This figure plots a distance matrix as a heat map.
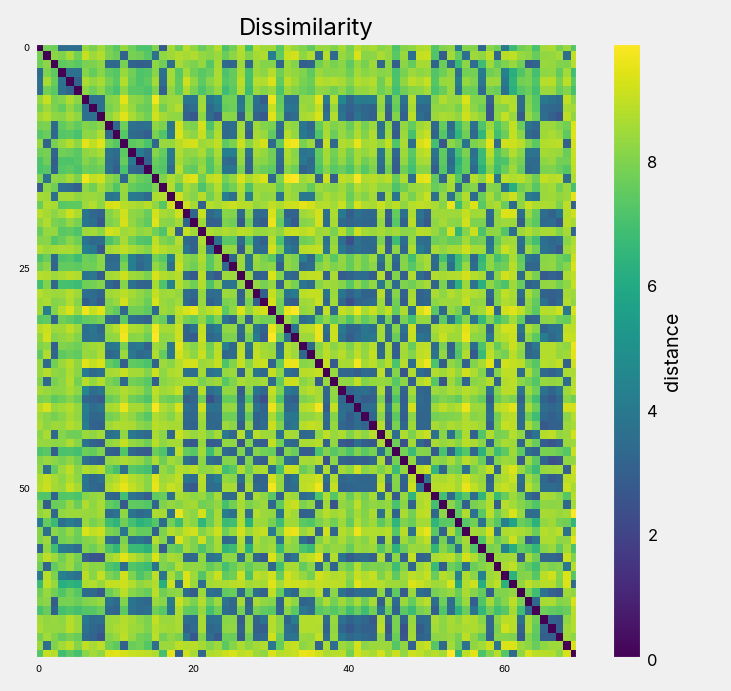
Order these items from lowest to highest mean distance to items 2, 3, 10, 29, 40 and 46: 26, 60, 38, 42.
42, 26, 60, 38
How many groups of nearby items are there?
5
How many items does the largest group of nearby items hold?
27
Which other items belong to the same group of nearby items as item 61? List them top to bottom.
18, 21, 69
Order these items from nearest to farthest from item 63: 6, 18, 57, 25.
25, 57, 6, 18
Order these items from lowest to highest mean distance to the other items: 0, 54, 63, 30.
63, 54, 0, 30
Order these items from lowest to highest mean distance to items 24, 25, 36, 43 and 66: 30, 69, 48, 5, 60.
48, 30, 5, 60, 69
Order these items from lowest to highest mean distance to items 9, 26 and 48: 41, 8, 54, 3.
8, 41, 54, 3
